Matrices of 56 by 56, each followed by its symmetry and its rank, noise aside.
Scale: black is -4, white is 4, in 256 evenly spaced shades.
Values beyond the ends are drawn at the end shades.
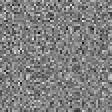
antisymmetric, rank eight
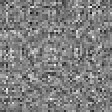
no symmetry, rank eight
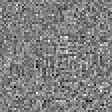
antisymmetric, rank twelve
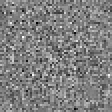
antisymmetric, rank twelve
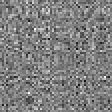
no symmetry, rank eight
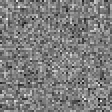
symmetric, rank twelve
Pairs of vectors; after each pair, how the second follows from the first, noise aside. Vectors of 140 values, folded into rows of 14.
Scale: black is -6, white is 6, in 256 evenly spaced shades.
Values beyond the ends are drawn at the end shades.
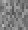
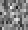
wrapped around, scaled up.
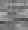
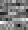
negated, scaled up.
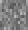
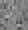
wrapped around, negated, partly zeroed.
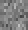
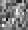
wrapped around, scaled up.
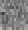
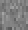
negated, shrunk.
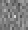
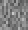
reversed.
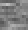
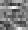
wrapped around, scaled up.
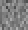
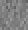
shrunk.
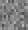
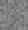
negated, shrunk.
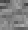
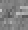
wrapped around, negated, partly zeroed.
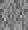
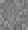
negated, shrunk.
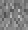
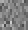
shuffled.
